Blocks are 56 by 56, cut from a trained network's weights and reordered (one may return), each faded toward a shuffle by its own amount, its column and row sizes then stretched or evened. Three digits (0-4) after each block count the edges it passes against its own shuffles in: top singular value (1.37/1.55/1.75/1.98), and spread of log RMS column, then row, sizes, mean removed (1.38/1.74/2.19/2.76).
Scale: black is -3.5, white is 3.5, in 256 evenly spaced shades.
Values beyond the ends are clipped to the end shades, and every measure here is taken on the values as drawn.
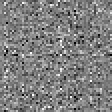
1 3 1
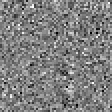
2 1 0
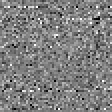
1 0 3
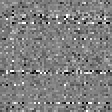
1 1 4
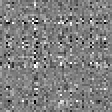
3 4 3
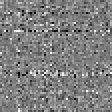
3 2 3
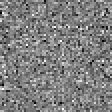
1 2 1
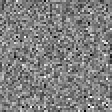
0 1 1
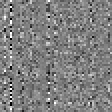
3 4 0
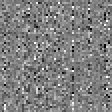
2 4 1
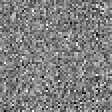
1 2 0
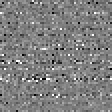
0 0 4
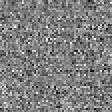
1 0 3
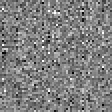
1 3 0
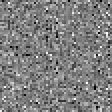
0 3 1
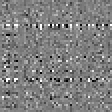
4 3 3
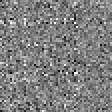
0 2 2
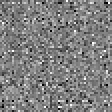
1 2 2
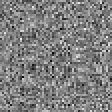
4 2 0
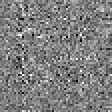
2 2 2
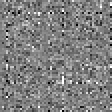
2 3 2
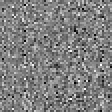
2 3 0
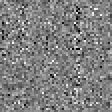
0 2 1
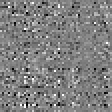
1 3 4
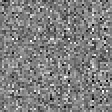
3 3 0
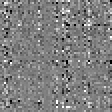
0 4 3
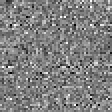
2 0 3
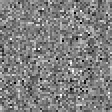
0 1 0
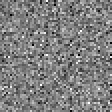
0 2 1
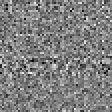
2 0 2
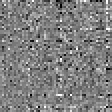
2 3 3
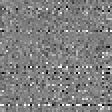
3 3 3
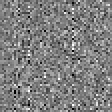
4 3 0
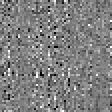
3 4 0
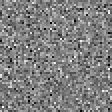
0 1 0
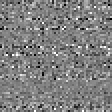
0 1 4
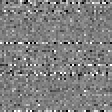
2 0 4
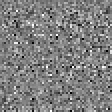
0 2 3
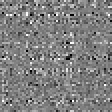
1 2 4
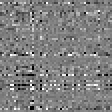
4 2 4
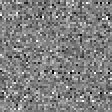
0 0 3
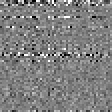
4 1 4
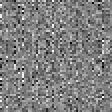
4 4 0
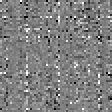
2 4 2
